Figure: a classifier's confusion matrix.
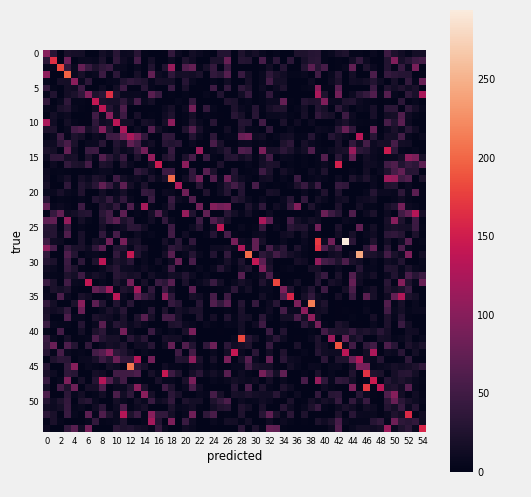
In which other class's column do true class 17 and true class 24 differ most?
3
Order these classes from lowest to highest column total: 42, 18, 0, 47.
47, 42, 0, 18
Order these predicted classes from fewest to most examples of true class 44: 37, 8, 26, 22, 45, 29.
37, 22, 8, 29, 26, 45
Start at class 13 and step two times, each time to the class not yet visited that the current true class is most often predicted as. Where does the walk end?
45
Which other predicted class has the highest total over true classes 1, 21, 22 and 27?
43
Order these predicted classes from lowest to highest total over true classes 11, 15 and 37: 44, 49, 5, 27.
27, 49, 44, 5
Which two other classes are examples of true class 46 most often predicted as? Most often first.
17, 31
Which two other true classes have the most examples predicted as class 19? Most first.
30, 43
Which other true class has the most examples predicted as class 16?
23
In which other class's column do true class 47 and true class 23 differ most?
53
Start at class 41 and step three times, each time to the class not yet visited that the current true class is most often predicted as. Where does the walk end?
8
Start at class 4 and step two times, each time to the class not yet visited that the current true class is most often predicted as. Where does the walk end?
49
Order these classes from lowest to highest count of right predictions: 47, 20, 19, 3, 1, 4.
20, 4, 19, 47, 1, 3
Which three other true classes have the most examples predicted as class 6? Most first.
33, 54, 52
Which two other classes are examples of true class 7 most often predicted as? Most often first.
40, 34
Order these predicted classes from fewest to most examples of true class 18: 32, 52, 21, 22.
32, 21, 52, 22
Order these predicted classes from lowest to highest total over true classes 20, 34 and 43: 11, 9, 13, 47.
11, 13, 47, 9
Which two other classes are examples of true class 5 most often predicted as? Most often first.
39, 42
